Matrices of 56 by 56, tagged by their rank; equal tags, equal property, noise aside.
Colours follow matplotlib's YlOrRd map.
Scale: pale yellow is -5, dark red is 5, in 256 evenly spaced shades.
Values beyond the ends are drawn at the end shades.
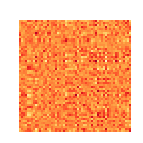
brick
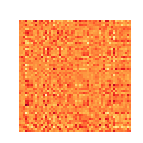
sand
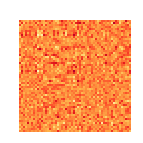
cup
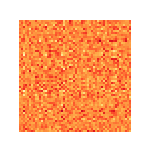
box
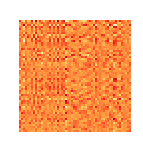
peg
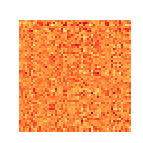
cup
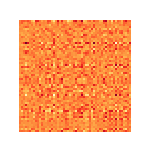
sand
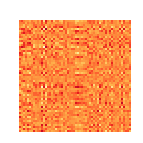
peg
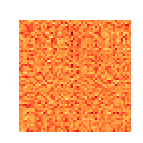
box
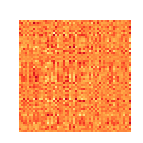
sand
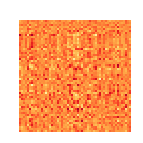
brick
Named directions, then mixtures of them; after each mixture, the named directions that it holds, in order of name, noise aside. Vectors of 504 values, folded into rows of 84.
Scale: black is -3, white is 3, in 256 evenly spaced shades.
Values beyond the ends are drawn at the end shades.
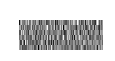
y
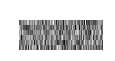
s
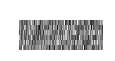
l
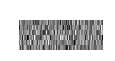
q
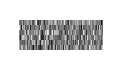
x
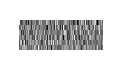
y.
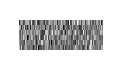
q, x, y.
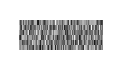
l, x, y.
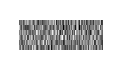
q, s, x.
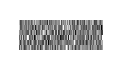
q.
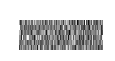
q, s, y.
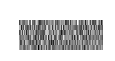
l, x, y.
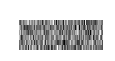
s.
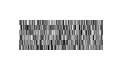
s, x.
